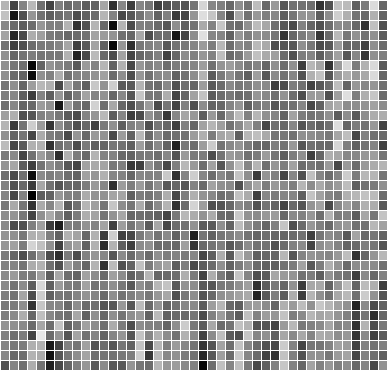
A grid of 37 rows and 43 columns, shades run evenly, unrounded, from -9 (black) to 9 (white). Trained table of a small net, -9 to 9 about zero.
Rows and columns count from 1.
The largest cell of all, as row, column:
34, 5
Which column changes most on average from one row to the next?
13
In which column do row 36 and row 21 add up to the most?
16
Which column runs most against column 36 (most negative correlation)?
4
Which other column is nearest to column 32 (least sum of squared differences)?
18
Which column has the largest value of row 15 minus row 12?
38
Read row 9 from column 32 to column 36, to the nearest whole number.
-4 0 -1 -4 -3
